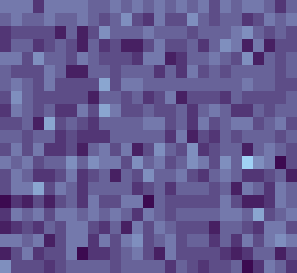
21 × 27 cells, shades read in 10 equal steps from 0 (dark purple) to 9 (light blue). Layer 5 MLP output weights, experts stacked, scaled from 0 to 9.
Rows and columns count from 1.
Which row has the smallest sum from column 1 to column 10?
16
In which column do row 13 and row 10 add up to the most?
23
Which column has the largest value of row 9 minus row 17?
10
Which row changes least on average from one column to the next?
7
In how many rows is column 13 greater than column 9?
9
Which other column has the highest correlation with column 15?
21
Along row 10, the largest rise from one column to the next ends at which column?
5
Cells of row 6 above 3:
16
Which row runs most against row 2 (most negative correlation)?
3
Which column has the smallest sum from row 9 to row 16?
8
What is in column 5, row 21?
2
